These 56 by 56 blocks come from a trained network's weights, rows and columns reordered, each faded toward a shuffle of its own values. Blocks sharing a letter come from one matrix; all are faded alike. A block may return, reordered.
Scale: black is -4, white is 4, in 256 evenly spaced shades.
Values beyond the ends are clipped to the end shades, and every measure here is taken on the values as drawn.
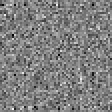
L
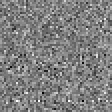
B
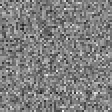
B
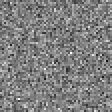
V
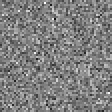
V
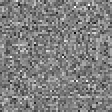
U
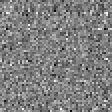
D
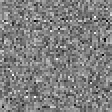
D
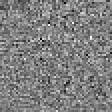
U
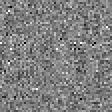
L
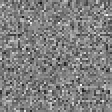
U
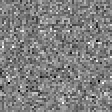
D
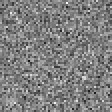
V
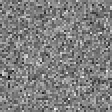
V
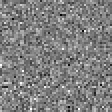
D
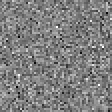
D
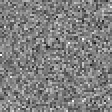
V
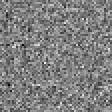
B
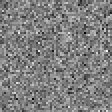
B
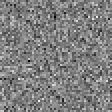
B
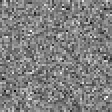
B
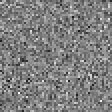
B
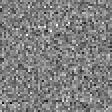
B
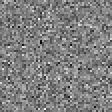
U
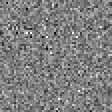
L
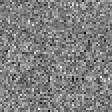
D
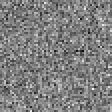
B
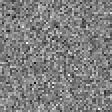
V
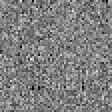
L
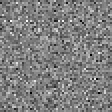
L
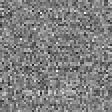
U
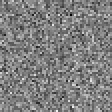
B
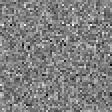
B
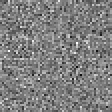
U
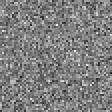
V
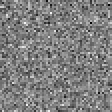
B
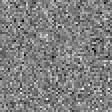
D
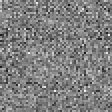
U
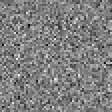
D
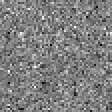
D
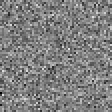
V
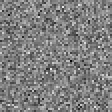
V
